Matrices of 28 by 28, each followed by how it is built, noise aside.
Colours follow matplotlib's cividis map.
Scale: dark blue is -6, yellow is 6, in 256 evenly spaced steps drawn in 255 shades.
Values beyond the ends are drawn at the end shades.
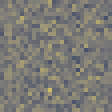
repeating rows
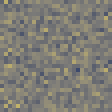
repeating rows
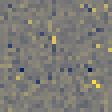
sparse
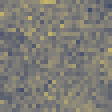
smooth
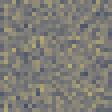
repeating rows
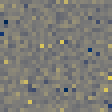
sparse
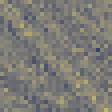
Toeplitz
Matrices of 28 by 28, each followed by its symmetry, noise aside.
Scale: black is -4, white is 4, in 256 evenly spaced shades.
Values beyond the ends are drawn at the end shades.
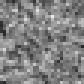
no symmetry.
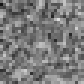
no symmetry.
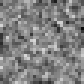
symmetric across the other diagonal.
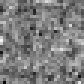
no symmetry.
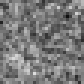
symmetric across the other diagonal.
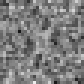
same after a half turn.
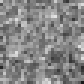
symmetric.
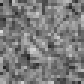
symmetric across the other diagonal.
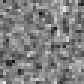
antisymmetric.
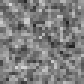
antisymmetric.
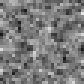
same after a half turn.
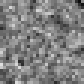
symmetric across the other diagonal.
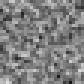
antisymmetric.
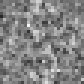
same after a half turn.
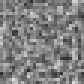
antisymmetric.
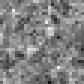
symmetric.
